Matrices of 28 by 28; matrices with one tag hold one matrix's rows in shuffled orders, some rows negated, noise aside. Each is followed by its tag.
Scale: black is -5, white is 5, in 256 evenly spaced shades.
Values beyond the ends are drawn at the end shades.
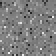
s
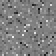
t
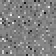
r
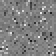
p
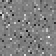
r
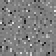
r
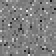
s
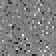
t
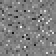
t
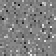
p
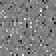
s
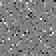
s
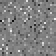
r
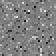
t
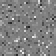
t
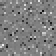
p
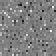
s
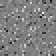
p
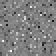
p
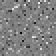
t
